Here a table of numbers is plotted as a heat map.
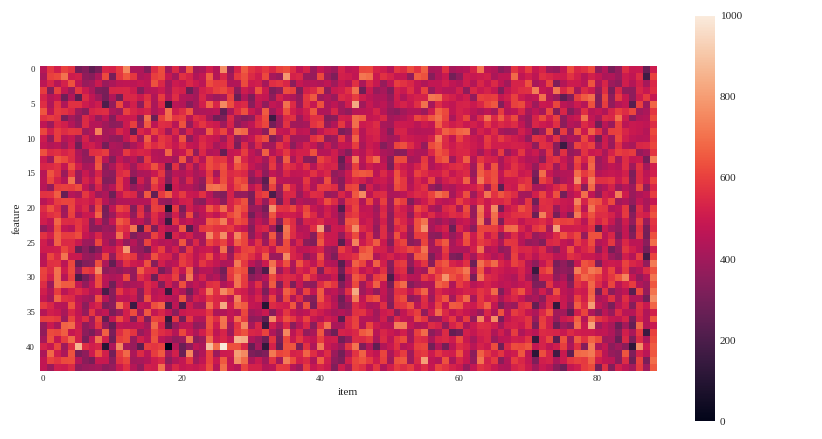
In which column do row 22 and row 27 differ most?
18
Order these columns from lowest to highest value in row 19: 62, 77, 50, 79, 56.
50, 62, 56, 79, 77
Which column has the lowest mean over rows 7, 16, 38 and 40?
85
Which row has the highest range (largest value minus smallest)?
40
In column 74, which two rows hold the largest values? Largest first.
23, 3
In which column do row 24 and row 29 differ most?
26
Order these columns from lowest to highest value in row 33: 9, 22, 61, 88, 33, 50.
50, 9, 22, 33, 61, 88
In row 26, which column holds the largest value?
12
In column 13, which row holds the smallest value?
34
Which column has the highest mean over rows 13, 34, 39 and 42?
28
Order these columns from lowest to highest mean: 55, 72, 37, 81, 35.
37, 81, 72, 55, 35
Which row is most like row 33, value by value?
13
